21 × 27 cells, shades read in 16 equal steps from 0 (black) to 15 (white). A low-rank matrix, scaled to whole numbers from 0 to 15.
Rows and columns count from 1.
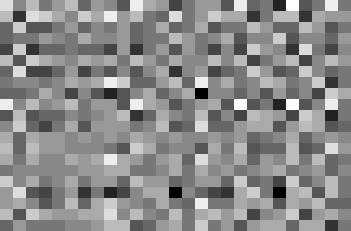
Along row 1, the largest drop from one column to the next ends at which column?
24
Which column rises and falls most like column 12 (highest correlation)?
26
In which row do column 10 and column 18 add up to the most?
8
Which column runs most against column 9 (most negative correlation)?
15
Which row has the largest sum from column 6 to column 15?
2
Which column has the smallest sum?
22
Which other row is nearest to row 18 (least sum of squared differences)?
7
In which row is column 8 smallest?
9
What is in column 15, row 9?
10
